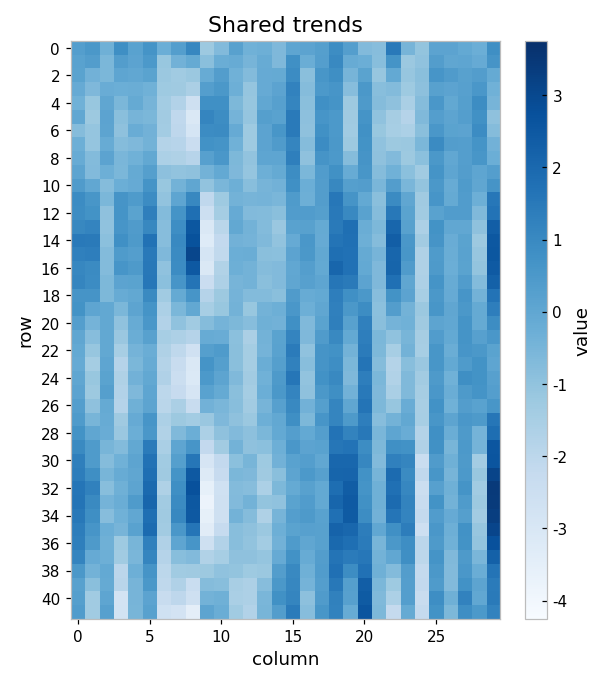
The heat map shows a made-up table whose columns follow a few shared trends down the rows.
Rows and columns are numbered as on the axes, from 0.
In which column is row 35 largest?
29
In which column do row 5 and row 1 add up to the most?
15
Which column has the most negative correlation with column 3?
20
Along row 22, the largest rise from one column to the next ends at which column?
9
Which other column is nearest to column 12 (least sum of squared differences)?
11
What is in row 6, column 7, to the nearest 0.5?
-2
